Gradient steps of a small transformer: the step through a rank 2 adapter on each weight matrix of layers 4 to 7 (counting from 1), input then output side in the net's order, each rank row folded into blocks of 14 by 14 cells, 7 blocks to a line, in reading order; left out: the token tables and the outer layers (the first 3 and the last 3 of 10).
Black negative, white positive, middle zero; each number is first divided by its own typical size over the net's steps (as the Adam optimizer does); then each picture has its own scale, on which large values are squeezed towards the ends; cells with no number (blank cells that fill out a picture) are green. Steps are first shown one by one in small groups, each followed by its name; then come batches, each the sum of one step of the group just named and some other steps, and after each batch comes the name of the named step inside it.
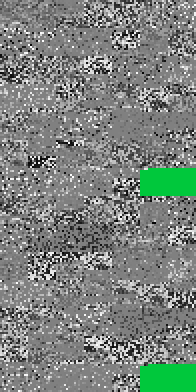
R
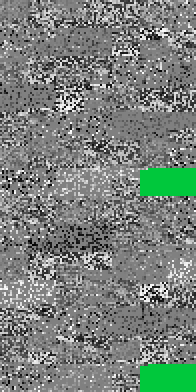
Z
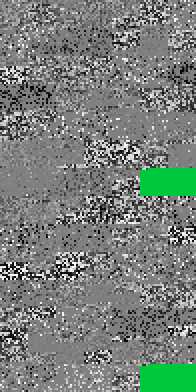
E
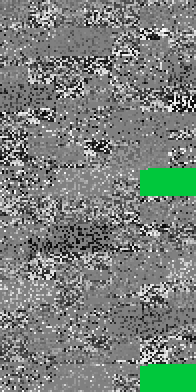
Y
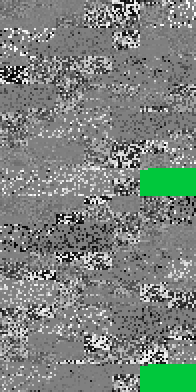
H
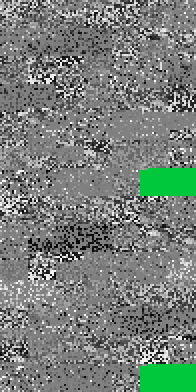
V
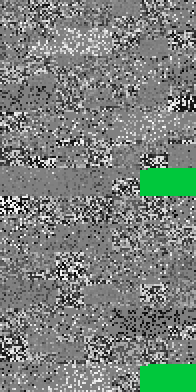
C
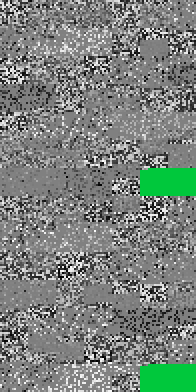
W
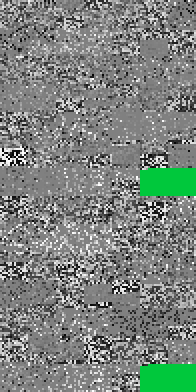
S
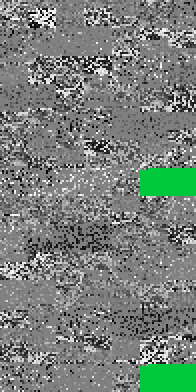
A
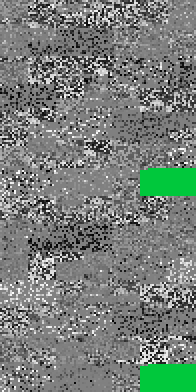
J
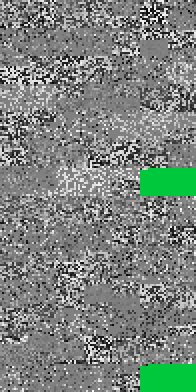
S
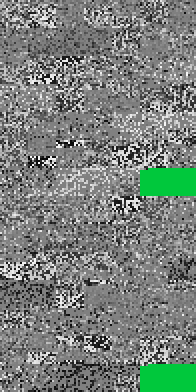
A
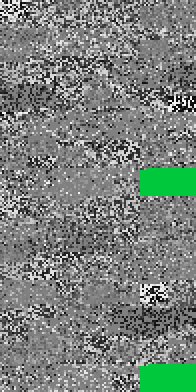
Y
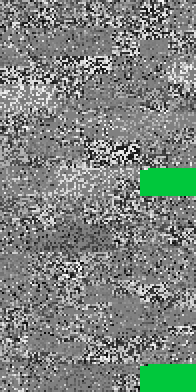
R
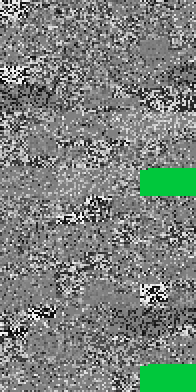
E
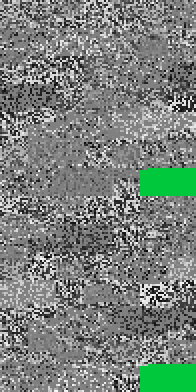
V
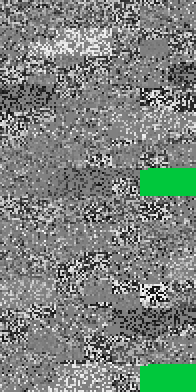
W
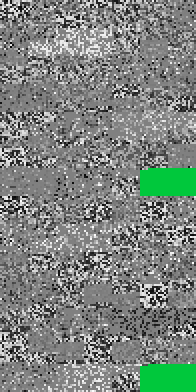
S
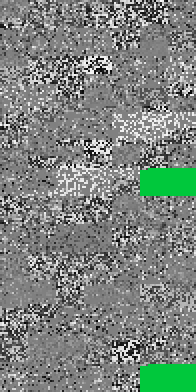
C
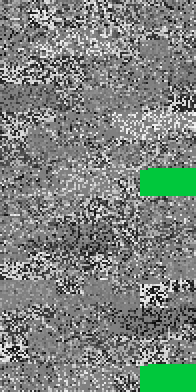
A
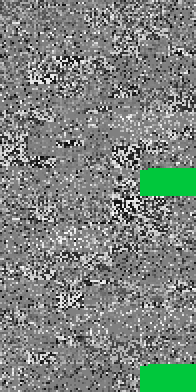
R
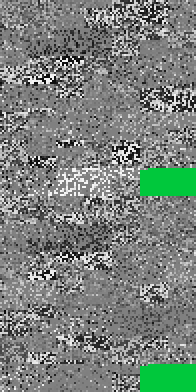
Z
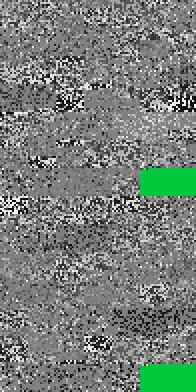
C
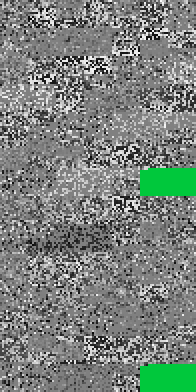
Z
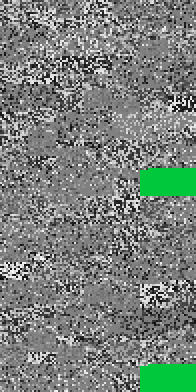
A
